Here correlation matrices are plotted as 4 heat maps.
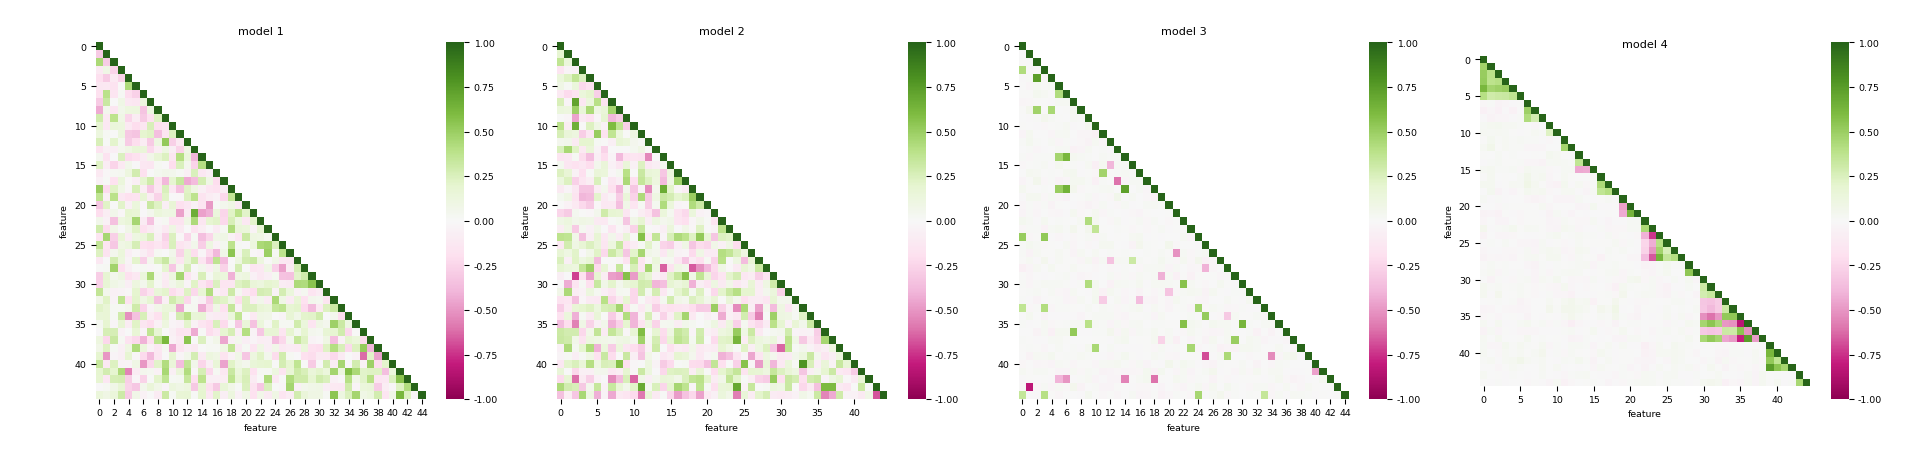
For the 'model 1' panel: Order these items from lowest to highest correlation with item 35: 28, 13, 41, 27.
13, 28, 27, 41
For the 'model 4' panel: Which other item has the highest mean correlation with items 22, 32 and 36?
38
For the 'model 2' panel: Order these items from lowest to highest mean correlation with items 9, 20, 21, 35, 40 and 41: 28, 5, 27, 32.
27, 28, 5, 32
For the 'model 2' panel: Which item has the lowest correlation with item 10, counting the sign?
42
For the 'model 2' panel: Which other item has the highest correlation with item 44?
3
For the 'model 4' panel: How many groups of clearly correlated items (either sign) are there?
12
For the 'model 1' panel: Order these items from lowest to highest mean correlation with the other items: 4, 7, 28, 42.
4, 7, 28, 42
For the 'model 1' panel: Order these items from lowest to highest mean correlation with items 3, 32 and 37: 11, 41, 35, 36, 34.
36, 11, 34, 35, 41
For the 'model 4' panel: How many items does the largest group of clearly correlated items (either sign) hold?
9
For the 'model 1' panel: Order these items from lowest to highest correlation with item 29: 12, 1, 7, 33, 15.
33, 12, 15, 1, 7
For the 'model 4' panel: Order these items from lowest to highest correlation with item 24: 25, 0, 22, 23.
23, 22, 0, 25
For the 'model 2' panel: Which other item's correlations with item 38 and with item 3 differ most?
30
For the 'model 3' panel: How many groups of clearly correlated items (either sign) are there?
15
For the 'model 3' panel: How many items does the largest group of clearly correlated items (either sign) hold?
5
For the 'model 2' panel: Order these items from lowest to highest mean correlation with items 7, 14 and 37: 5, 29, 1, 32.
29, 32, 1, 5
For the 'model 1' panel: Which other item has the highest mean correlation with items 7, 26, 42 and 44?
41
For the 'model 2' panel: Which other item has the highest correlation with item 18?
14
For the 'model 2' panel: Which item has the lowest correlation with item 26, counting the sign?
39
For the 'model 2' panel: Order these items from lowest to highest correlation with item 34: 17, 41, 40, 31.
41, 31, 40, 17
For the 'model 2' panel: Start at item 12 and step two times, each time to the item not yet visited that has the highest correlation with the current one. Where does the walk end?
4
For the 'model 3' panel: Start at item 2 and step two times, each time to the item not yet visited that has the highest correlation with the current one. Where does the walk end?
8
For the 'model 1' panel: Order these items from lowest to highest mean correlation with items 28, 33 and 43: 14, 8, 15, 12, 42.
15, 14, 8, 12, 42
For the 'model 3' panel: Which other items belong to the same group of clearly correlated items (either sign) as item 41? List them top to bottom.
40
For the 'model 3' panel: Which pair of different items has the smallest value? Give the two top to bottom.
1, 43
